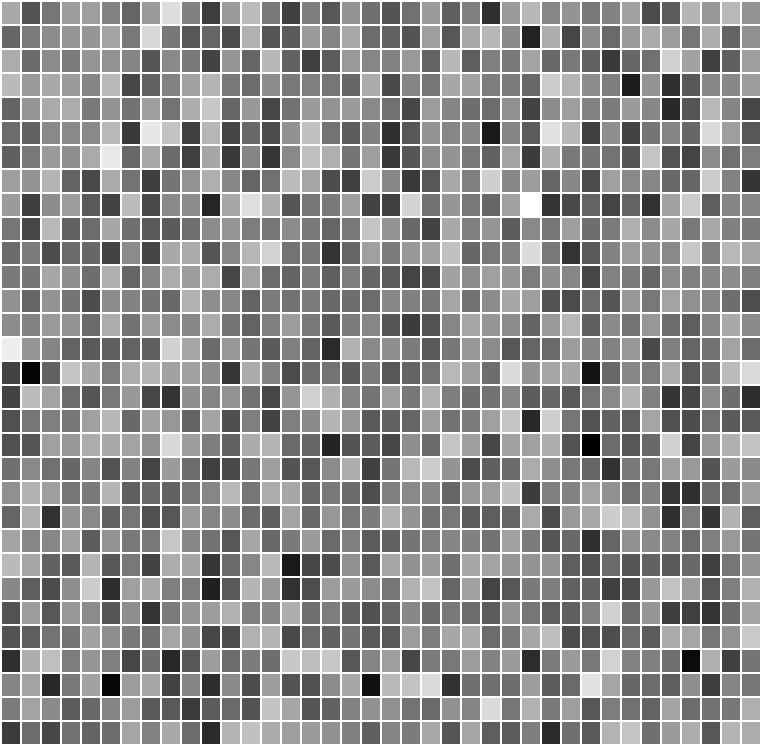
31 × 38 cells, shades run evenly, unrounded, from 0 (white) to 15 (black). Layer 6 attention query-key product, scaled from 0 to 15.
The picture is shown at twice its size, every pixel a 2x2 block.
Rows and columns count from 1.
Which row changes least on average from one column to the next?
13
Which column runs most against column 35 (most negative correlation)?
11
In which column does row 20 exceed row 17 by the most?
16
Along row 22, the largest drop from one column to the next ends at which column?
37
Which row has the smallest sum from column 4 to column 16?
19
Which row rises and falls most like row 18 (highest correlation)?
7
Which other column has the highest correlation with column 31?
15
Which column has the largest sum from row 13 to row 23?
30
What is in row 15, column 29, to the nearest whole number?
6
